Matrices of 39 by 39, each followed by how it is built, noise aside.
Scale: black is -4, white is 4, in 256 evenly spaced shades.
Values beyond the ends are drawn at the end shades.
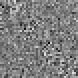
block diagonal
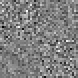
block diagonal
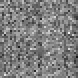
blocks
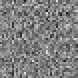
low rank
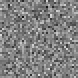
noise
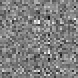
low rank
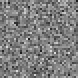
noise
